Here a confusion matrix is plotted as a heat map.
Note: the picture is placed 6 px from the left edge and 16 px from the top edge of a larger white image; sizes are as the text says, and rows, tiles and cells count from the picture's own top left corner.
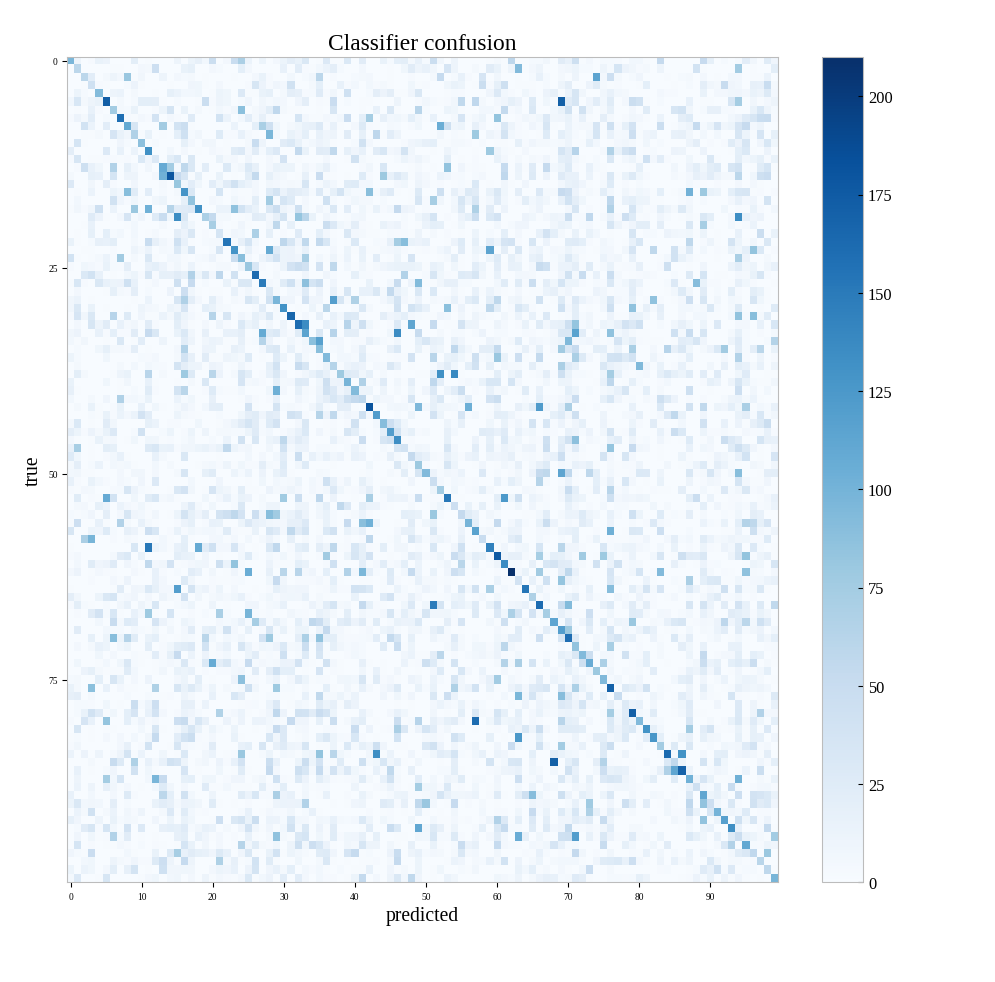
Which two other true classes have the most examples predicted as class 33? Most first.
32, 27
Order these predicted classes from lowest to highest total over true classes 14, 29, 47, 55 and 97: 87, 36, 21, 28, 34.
34, 36, 87, 21, 28
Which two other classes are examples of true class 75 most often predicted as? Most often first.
24, 60
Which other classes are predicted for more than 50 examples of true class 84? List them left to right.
24, 35, 37, 43, 86
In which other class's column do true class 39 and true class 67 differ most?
25
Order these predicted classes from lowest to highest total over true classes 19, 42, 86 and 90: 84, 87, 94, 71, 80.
80, 71, 84, 87, 94
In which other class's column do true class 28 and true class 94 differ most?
71
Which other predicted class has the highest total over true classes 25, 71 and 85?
68
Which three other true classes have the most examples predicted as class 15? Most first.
19, 64, 96
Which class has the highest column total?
76
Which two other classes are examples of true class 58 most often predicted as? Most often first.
3, 2
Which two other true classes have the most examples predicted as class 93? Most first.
95, 88
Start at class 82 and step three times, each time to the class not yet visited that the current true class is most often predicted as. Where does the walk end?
70
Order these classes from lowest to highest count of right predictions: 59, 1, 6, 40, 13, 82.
1, 6, 40, 13, 82, 59
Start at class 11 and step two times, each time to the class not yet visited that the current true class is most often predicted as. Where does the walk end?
18
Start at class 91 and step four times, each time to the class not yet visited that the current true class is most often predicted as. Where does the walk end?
65
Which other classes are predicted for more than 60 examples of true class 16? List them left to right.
8, 42, 87, 89
